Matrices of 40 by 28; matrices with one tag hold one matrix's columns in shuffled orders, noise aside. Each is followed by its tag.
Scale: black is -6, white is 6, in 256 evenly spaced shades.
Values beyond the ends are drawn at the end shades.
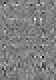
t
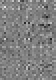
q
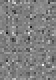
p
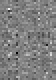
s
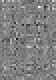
q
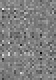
s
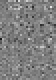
q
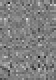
t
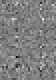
t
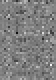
p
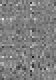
t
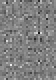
p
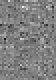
q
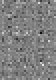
p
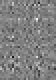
t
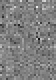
q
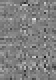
t
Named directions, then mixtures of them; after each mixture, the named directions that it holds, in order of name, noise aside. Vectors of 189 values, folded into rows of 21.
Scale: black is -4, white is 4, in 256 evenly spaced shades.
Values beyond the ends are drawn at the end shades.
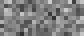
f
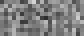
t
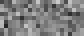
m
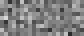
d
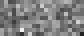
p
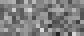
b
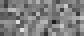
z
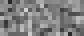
d, m, p.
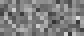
b, d, z.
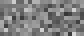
b, m.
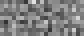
d, t.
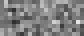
p, z.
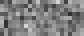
m.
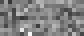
m, p.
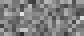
f, p, t.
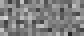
d.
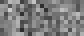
d, p, t.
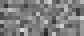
f, z.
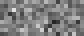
b, z.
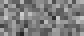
d, f.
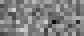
b, z.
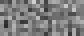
d, m, t.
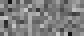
d, m.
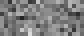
m, p, t.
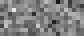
b, m, z.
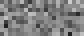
d, f, m.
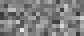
z.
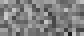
b, d, f.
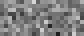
b, t.
